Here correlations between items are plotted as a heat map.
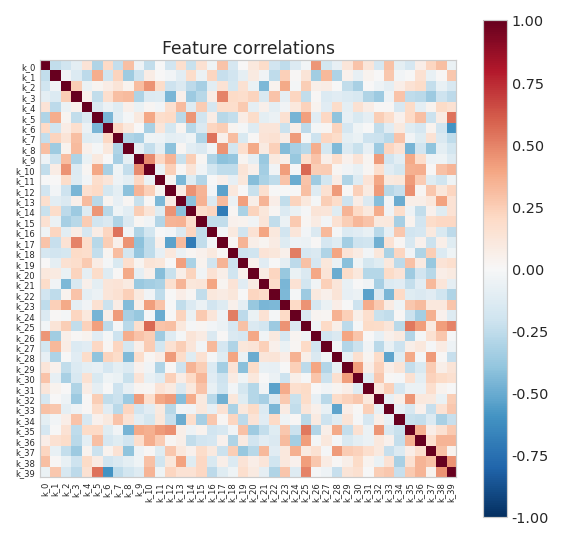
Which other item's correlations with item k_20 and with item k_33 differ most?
k_22
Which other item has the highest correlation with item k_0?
k_26
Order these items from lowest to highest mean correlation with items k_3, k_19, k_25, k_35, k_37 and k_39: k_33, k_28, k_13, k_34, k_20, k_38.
k_34, k_20, k_33, k_28, k_13, k_38
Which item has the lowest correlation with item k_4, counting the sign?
k_1
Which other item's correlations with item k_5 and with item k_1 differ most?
k_24
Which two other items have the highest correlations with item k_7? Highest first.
k_16, k_24
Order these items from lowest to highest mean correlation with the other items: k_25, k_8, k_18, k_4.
k_8, k_18, k_4, k_25
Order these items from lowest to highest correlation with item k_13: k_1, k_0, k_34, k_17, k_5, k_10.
k_34, k_5, k_1, k_10, k_0, k_17
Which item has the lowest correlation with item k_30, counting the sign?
k_2
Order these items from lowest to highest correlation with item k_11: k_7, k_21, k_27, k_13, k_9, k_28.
k_13, k_21, k_27, k_7, k_28, k_9
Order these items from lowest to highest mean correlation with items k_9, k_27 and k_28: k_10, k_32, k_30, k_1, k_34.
k_34, k_1, k_30, k_32, k_10
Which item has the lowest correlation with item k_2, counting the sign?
k_21
